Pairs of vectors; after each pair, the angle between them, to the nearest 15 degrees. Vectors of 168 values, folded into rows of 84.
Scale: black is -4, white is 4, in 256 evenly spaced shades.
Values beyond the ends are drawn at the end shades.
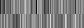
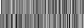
90 degrees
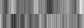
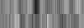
90 degrees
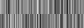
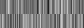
150 degrees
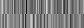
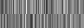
165 degrees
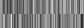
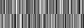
75 degrees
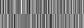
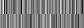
135 degrees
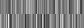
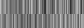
75 degrees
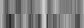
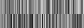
75 degrees
